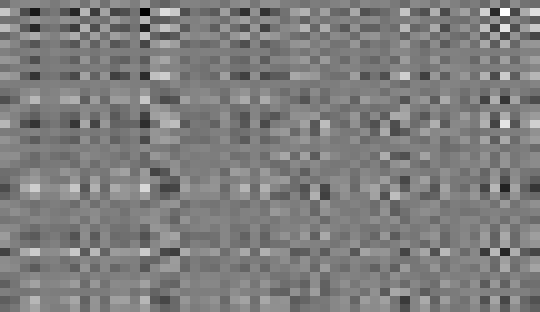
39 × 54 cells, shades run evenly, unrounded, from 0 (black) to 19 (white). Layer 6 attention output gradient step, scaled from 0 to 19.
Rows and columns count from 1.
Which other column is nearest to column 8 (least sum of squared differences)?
50
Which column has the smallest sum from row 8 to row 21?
15
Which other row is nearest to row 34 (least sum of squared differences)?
8
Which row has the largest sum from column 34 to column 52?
25
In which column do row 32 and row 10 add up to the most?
16
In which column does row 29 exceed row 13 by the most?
51
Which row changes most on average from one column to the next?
2
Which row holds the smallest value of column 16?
22
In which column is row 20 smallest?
41
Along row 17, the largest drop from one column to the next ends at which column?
40
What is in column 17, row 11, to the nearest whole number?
9
